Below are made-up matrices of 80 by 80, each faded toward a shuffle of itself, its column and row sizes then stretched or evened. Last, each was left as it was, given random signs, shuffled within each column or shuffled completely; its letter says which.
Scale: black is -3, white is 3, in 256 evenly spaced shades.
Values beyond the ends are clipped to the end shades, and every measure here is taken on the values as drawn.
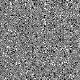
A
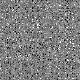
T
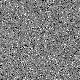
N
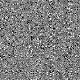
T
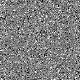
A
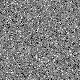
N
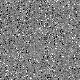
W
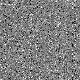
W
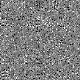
T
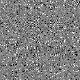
T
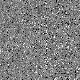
W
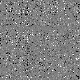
A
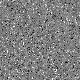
N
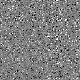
T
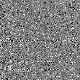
A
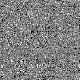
T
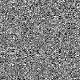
T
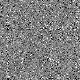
A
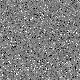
N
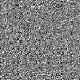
T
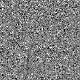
A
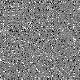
T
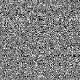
T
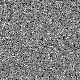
N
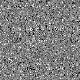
T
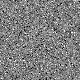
N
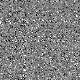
A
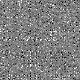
T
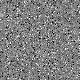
W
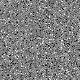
W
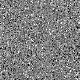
W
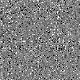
T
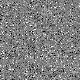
A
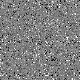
A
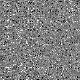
T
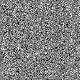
A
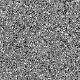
A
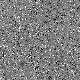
W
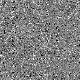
A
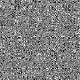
T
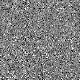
A
